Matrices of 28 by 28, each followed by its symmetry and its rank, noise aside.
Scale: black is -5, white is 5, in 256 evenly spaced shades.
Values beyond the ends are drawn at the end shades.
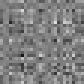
antisymmetric, rank two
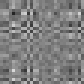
symmetric, rank one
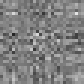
no symmetry, rank three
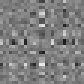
antisymmetric, rank two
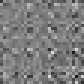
symmetric, rank three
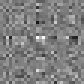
no symmetry, rank three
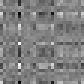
no symmetry, rank one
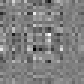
antisymmetric, rank two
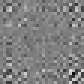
symmetric, rank two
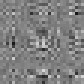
no symmetry, rank two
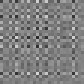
symmetric, rank one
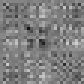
symmetric, rank three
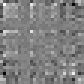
symmetric, rank two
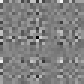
symmetric, rank two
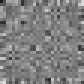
symmetric, rank three
